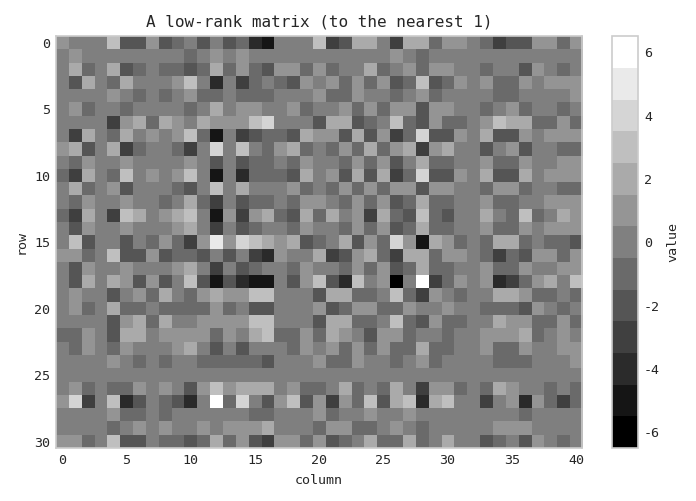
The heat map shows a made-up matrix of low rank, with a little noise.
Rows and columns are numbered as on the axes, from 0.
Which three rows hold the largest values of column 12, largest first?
27, 15, 8
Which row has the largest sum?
6
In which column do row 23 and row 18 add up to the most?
28
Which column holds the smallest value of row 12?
12
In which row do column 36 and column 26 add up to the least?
18
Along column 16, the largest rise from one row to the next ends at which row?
19
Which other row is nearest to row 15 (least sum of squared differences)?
26
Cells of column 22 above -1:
16
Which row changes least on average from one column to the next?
25
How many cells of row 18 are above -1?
23
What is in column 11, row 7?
-1
